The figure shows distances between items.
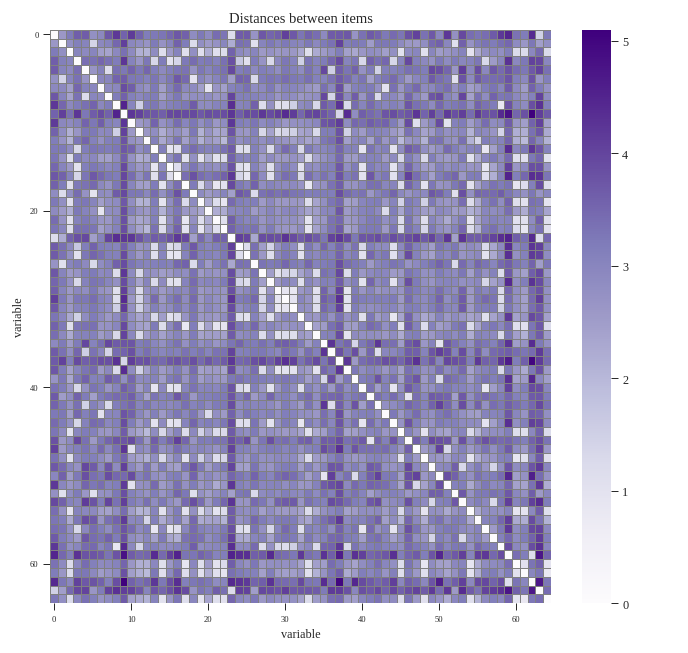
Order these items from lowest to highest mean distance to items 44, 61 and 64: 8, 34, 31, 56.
56, 34, 31, 8
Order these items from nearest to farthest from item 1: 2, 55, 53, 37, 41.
41, 2, 55, 53, 37
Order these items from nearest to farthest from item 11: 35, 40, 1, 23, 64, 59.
64, 40, 1, 35, 59, 23
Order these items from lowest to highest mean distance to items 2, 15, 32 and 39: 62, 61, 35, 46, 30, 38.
61, 35, 38, 30, 46, 62
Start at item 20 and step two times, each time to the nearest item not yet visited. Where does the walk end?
43
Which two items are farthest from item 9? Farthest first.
62, 59
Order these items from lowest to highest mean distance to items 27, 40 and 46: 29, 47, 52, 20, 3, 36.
29, 3, 52, 20, 36, 47
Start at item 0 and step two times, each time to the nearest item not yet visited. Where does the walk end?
63
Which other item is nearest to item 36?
42
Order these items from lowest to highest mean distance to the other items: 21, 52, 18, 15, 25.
21, 15, 25, 52, 18
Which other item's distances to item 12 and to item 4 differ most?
55
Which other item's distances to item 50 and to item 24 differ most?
35
